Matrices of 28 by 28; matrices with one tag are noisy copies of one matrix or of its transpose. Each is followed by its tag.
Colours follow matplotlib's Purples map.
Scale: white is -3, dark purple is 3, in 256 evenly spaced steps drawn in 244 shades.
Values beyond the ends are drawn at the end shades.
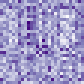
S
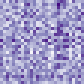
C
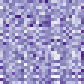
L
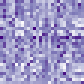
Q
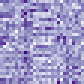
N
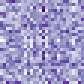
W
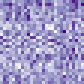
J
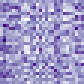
J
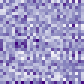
L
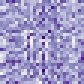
W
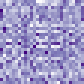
W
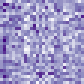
J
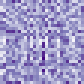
W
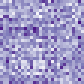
S
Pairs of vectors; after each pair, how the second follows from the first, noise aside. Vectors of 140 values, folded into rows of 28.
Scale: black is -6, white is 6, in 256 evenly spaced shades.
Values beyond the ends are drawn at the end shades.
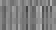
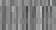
copied.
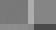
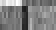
reversed, negated, scaled up.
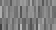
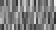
reversed, negated, scaled up.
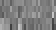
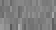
shrunk.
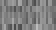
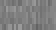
negated, shrunk.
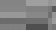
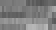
negated.
